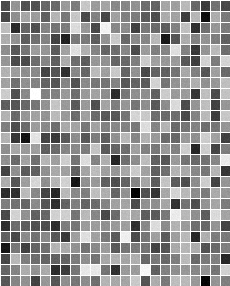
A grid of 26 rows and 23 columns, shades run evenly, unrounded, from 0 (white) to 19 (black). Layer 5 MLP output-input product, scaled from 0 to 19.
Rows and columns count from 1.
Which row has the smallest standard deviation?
12
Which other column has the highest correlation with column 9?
5
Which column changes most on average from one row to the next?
23
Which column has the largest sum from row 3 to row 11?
2
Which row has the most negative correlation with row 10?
7
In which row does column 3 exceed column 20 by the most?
13
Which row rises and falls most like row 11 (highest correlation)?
17
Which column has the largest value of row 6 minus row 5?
8
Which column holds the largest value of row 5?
20
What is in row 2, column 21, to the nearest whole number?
18
